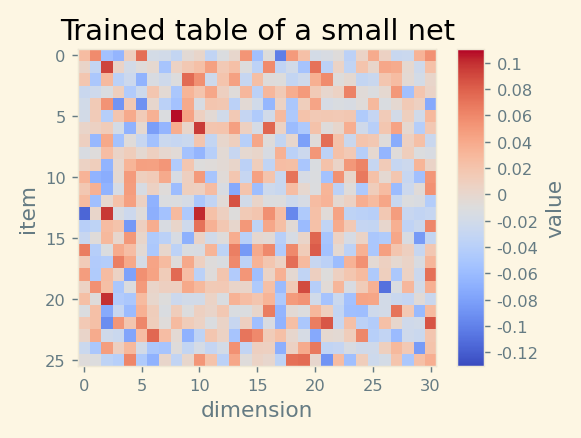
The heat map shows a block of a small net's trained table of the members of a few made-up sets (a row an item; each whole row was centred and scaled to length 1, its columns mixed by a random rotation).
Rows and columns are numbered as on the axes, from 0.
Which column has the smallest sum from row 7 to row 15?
19
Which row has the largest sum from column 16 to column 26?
3
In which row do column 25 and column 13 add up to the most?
12
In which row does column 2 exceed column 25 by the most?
13
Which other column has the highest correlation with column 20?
27
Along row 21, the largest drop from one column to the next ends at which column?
17
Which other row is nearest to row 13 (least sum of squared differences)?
6
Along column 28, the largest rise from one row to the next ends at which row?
4
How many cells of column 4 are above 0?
14
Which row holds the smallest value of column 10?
8
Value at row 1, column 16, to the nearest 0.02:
0.06
